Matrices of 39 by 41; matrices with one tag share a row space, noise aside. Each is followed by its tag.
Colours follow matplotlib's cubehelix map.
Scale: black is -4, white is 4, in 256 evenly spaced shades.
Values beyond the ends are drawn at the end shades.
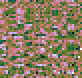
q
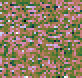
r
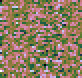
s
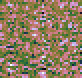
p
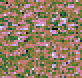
q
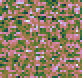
q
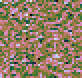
r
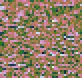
q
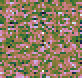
p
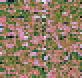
p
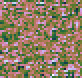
q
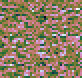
q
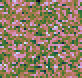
s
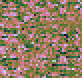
q
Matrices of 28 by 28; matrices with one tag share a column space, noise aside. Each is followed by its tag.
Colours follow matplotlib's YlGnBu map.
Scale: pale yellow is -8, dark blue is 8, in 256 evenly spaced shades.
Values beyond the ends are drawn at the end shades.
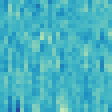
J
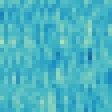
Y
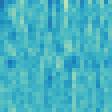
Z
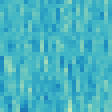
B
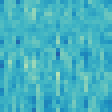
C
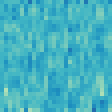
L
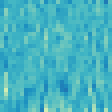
L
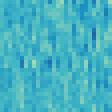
Z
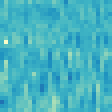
C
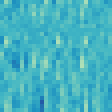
C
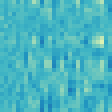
C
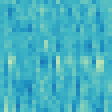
B
